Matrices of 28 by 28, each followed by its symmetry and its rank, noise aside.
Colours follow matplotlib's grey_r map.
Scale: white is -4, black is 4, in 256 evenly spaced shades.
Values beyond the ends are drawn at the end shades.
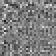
no symmetry, rank six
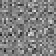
no symmetry, rank four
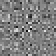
antisymmetric, rank four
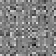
no symmetry, rank three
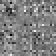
no symmetry, rank four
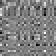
no symmetry, rank three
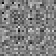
symmetric, rank three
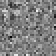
antisymmetric, rank six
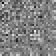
symmetric, rank six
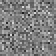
antisymmetric, rank six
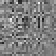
no symmetry, rank four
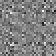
no symmetry, rank four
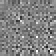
symmetric, rank four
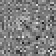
symmetric, rank four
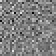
no symmetry, rank four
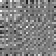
symmetric, rank three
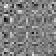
symmetric, rank three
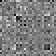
symmetric, rank four
